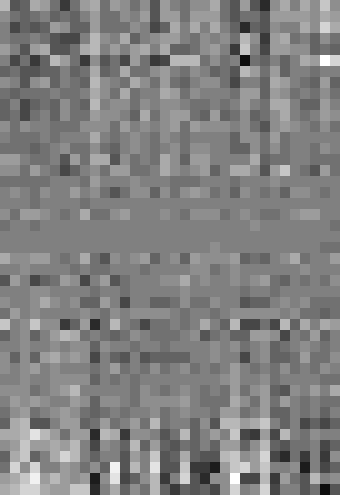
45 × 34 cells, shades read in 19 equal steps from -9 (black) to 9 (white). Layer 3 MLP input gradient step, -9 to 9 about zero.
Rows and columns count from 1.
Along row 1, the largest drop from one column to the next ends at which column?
2
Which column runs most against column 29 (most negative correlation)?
7
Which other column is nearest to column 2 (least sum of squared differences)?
16
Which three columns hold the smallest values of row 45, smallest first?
33, 10, 18
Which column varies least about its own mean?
30
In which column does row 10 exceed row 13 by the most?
29
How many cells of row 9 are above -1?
19
